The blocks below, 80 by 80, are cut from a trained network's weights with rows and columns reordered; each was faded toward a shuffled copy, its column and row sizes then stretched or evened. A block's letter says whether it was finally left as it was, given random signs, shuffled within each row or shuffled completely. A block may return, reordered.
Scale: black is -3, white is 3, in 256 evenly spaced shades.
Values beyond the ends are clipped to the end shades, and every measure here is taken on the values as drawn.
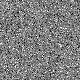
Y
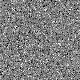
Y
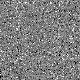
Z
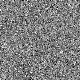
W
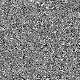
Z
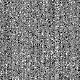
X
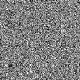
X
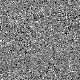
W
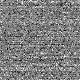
X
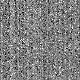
X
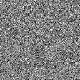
X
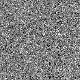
Z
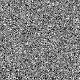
Z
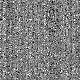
X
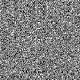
X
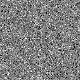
Z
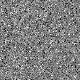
Z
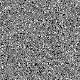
Z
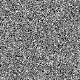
Z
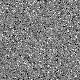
Y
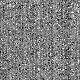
X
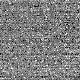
X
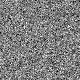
Y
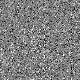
Z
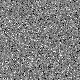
Y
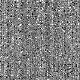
X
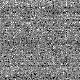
X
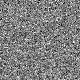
Y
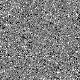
Z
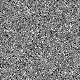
Y
